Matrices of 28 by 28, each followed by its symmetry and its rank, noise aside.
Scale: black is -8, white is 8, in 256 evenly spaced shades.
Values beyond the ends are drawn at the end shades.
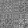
symmetric, rank three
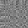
antisymmetric, rank two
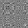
symmetric, rank three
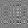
no symmetry, rank one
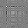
symmetric, rank one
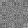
symmetric, rank three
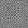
symmetric, rank three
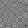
symmetric, rank two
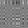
no symmetry, rank one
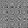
symmetric, rank three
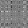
antisymmetric, rank two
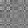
symmetric, rank one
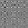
no symmetry, rank two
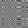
no symmetry, rank one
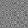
no symmetry, rank two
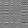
no symmetry, rank one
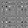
symmetric, rank two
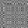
antisymmetric, rank two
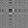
symmetric, rank one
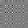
symmetric, rank one
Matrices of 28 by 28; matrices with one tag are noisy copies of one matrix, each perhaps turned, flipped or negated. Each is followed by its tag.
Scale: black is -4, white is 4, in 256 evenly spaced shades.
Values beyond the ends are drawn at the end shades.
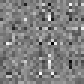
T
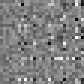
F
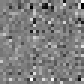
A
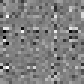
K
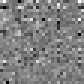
F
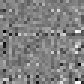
A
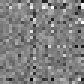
A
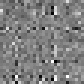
K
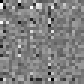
A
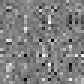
T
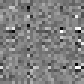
K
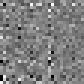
A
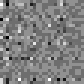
F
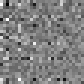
F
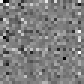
A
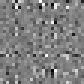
K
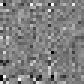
A
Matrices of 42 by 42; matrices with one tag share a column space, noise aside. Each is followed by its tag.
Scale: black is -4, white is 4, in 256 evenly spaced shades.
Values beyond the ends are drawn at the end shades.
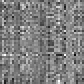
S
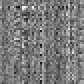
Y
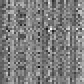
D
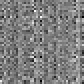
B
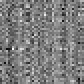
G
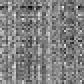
Y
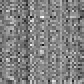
B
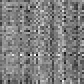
S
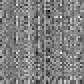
B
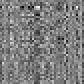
Y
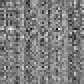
D
